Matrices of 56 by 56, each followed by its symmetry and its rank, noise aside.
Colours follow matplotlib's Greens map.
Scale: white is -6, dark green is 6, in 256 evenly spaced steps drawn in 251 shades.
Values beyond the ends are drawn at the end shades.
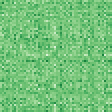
symmetric, rank five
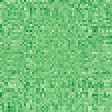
no symmetry, rank six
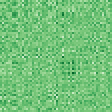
no symmetry, rank four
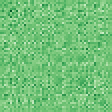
symmetric, rank five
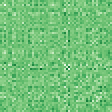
symmetric, rank five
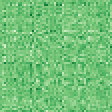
antisymmetric, rank six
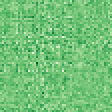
antisymmetric, rank six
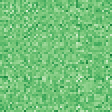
symmetric, rank six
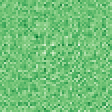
symmetric, rank six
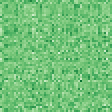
no symmetry, rank five
